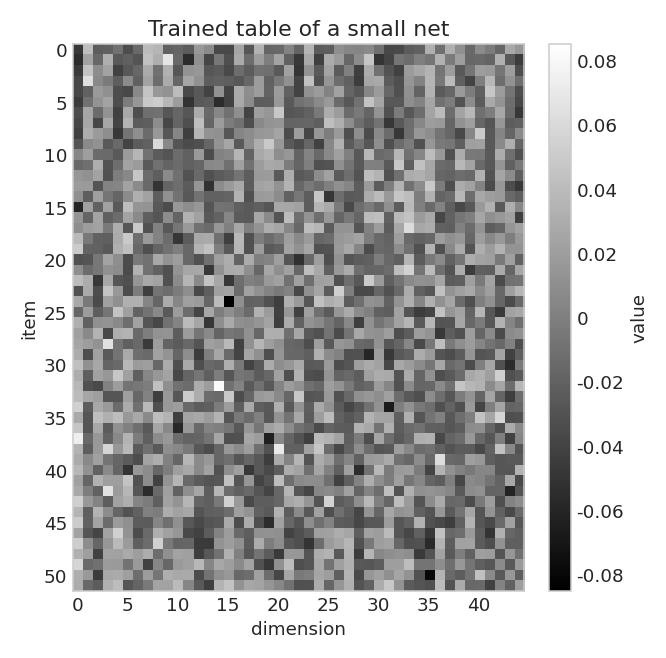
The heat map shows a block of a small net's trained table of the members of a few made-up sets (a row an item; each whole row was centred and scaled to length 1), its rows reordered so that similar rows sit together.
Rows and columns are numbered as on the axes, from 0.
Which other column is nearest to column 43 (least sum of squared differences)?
23
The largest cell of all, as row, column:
32, 14
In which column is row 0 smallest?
0
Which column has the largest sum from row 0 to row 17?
35
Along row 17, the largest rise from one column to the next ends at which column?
6
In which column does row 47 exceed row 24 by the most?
15
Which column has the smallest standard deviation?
37
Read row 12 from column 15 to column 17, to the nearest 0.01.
-0.02 -0.01 -0.02
